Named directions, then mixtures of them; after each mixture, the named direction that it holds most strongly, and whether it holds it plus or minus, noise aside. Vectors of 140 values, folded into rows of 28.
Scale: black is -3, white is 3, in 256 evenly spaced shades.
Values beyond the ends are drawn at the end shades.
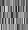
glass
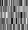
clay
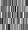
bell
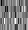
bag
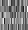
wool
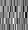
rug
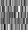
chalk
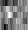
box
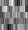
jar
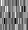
bag, minus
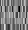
chalk, minus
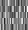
wool, plus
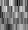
jar, plus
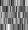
jar, minus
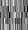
wool, minus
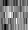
box, plus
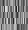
glass, plus
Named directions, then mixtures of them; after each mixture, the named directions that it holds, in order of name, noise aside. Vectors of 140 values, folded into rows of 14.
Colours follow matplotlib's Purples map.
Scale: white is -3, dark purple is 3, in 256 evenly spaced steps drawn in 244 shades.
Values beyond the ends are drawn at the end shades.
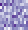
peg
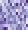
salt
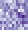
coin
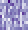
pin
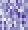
coin, pin.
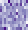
pin, salt.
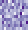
peg, pin.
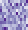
salt.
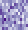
coin, pin, salt.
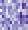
coin, pin.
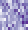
coin, salt.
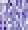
coin, pin, salt.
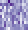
peg, pin.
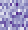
coin, peg, salt.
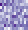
peg.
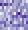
coin, peg.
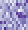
coin, salt.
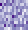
peg.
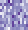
peg, pin.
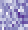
coin.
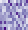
coin, pin, salt.
